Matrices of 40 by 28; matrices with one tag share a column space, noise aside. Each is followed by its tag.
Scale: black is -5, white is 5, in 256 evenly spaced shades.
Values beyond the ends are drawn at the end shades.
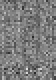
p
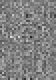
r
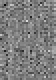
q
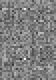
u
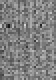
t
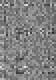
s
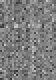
t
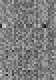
t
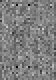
s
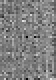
r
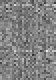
q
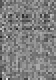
r
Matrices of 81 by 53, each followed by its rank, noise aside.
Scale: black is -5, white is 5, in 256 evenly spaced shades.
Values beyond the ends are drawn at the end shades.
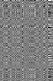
two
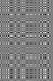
one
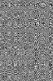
six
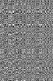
four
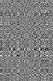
three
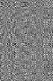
six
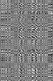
three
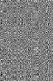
six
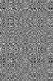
four
